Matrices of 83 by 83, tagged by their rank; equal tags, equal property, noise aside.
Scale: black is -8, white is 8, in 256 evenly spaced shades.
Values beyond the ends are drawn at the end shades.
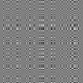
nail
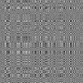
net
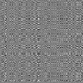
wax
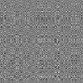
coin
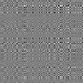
net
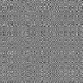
coin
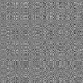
coin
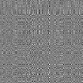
coin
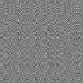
coin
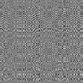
wax
